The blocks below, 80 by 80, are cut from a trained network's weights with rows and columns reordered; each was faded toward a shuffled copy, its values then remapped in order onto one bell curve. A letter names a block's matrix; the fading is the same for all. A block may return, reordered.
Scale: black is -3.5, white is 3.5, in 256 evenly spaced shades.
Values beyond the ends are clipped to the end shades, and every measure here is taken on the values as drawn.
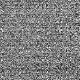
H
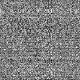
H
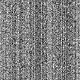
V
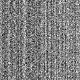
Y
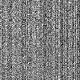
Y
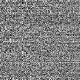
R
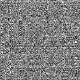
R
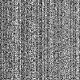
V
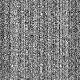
Y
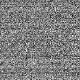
H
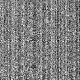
Y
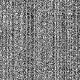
Y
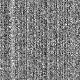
Y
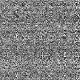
H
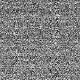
R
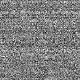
H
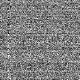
H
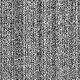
Y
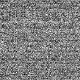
R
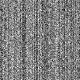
Y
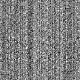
V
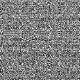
R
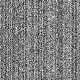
Y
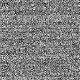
H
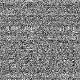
H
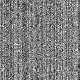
V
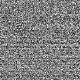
R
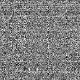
R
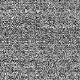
H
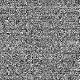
R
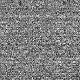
H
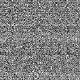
R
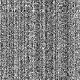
Y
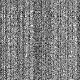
V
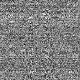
H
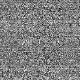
R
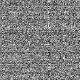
H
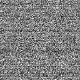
R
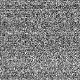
R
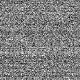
H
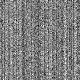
V
